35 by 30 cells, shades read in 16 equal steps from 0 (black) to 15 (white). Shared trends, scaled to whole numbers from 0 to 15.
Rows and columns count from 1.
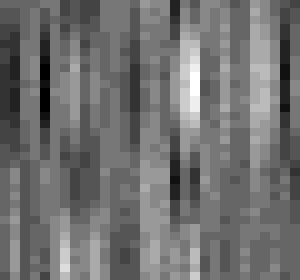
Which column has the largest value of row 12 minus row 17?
20
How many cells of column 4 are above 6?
21
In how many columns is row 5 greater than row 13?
10
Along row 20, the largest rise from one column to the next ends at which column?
19
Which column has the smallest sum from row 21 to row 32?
18
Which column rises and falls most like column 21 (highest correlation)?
13
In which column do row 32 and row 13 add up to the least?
5
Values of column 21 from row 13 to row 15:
6 6 6
